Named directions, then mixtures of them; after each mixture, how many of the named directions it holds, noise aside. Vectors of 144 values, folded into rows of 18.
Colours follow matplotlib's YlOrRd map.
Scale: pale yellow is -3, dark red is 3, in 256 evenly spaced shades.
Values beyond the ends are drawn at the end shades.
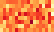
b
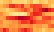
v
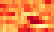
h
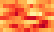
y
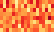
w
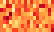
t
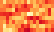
three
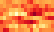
two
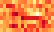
two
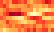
three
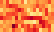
two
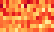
four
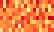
one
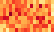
three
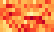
four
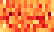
four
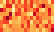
one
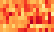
three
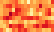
two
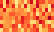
one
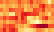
one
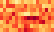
four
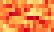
three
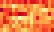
two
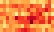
three
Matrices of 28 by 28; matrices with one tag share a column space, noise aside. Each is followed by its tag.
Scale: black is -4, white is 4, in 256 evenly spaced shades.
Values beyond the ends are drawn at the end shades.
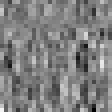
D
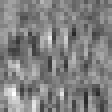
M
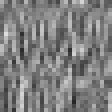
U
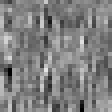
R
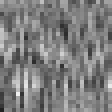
U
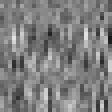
M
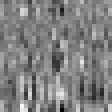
D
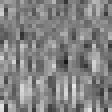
D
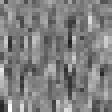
R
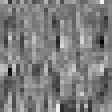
R
